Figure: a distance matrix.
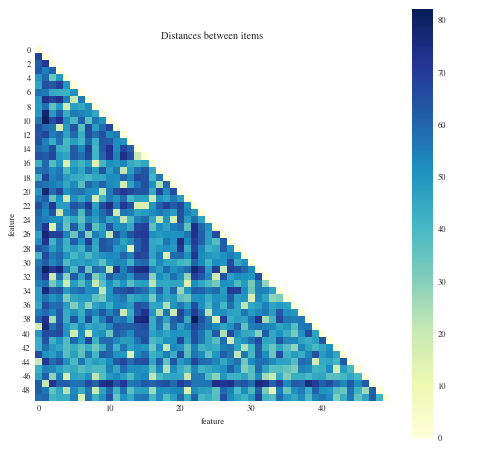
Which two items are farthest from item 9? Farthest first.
1, 47
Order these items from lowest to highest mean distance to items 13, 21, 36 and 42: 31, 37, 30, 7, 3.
30, 7, 37, 3, 31
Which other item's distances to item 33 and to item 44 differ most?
48
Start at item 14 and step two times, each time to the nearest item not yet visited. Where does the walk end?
15
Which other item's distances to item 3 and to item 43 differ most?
13
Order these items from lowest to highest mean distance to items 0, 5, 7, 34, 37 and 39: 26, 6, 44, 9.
44, 26, 9, 6
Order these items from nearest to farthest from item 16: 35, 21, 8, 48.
8, 21, 48, 35
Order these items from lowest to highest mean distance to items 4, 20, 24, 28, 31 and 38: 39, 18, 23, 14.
18, 39, 23, 14
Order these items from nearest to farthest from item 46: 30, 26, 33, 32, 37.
33, 32, 30, 37, 26
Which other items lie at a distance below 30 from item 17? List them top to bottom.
12, 19, 24, 37
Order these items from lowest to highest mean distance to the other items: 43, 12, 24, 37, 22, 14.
24, 43, 37, 12, 14, 22
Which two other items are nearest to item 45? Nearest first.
42, 18
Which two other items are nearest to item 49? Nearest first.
6, 42
